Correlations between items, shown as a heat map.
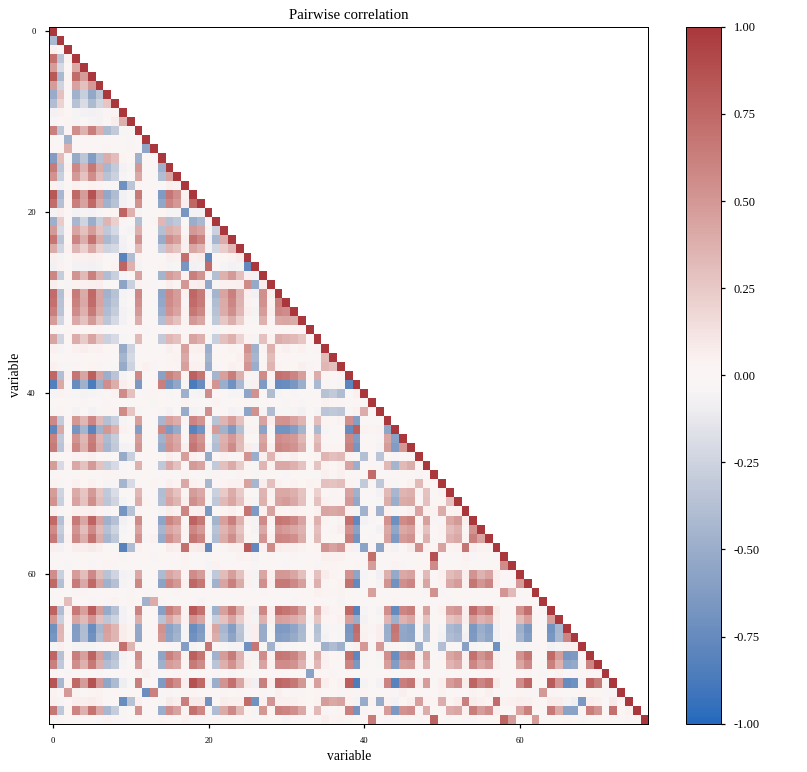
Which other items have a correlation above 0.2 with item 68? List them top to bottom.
9, 10, 20, 26, 40, 42
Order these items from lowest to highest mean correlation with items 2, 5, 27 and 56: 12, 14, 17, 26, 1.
14, 1, 12, 26, 17
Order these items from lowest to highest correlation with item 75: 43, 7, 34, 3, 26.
7, 26, 34, 43, 3
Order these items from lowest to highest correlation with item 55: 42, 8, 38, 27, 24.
8, 42, 24, 27, 38
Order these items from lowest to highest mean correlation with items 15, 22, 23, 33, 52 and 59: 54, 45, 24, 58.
58, 24, 45, 54
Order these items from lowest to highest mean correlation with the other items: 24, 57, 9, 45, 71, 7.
7, 9, 71, 57, 24, 45
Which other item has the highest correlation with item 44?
39
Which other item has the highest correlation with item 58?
49
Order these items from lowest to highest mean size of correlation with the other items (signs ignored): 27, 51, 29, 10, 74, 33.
33, 10, 74, 51, 27, 29
